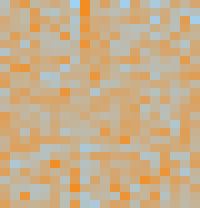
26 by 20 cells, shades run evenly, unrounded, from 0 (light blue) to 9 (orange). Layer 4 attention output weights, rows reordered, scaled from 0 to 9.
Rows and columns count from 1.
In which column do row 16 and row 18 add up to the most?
13
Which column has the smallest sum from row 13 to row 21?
9
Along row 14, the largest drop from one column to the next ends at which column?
15
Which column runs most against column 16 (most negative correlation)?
7
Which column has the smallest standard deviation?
11
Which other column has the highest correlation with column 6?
5
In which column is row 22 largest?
17
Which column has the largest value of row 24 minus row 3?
8
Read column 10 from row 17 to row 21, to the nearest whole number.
3 5 2 6 3
